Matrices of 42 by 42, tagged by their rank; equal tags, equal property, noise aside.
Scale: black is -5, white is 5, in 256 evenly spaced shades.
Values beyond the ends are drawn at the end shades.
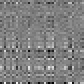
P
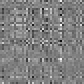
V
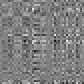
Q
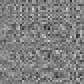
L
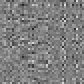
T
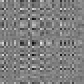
P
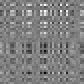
P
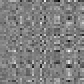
V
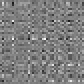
Q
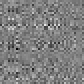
T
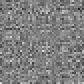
L
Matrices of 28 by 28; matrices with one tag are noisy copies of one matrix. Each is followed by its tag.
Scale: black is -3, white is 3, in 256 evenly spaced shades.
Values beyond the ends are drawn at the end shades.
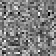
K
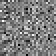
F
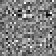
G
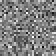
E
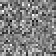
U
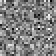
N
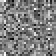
N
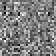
K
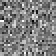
U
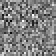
U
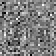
K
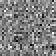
E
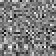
E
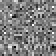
E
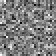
N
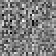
U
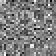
N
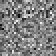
G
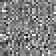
F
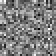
N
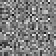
F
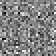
K
